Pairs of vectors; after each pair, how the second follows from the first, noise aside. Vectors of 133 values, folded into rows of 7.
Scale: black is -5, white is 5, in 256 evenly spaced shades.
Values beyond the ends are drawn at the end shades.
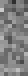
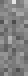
negated, partly zeroed.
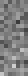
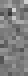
reversed, partly zeroed.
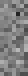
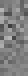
reversed, negated, partly zeroed.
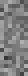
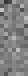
reversed, partly zeroed.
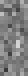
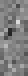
reversed, negated, partly zeroed.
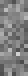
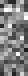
scaled up.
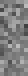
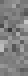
reversed, negated, partly zeroed.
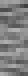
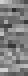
reversed, negated.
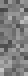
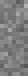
reversed, shrunk.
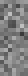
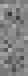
negated, partly zeroed.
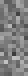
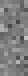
negated, partly zeroed.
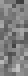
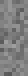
reversed, shrunk.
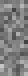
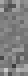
reversed, partly zeroed.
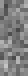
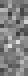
reversed, negated.
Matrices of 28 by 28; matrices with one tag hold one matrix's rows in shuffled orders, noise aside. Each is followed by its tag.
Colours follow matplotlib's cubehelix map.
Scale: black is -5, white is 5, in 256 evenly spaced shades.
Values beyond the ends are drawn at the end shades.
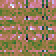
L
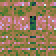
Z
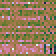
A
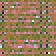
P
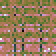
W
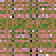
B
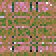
B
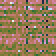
L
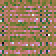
P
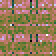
B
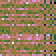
A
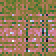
L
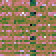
Z
